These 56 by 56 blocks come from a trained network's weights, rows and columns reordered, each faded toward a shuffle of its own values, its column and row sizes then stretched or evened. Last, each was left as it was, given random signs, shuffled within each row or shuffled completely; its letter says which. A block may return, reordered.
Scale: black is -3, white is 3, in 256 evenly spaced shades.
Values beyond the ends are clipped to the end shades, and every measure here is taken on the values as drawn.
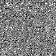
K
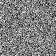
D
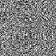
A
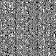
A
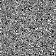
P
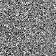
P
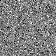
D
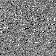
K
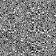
A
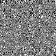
P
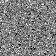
D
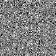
P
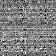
A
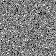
D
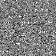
K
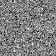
D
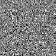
A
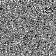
K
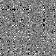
P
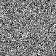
K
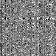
A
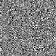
A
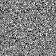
K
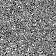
D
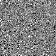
P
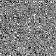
A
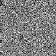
A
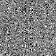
P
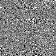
P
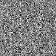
P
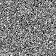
D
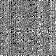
A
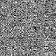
A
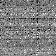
A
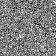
P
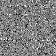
K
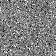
D
